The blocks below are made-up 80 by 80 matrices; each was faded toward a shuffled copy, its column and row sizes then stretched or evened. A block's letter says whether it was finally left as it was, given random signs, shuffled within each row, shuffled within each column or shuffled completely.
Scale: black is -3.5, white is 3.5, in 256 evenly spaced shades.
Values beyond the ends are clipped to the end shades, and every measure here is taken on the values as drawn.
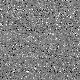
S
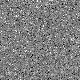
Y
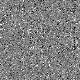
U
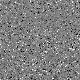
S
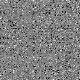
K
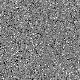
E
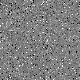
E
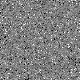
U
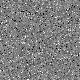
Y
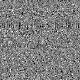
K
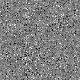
K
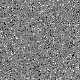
E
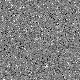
Y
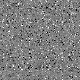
U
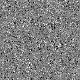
U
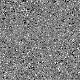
U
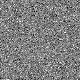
S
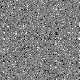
K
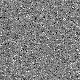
Y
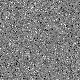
Y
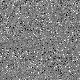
S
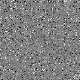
K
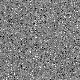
E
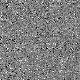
U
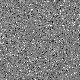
Y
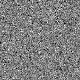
E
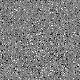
K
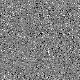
U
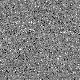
S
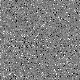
U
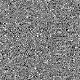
K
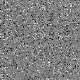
U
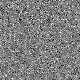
S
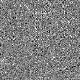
K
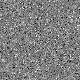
Y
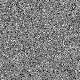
S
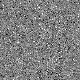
E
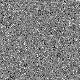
E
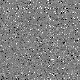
U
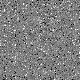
E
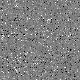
U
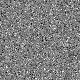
Y
